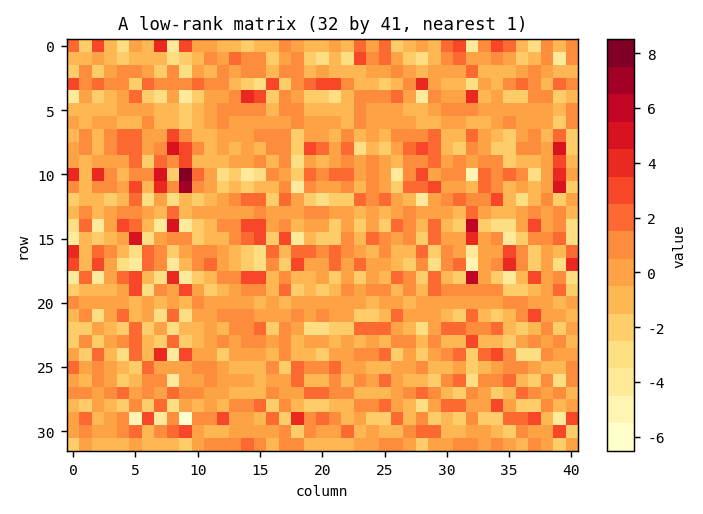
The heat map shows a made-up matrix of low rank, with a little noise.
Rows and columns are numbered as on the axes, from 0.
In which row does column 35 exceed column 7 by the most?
29
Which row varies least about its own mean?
20
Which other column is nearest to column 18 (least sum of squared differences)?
40
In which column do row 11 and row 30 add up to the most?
9
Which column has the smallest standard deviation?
38
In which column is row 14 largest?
32
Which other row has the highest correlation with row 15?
19
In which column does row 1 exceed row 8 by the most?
23
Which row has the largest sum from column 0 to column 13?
10
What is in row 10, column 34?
1
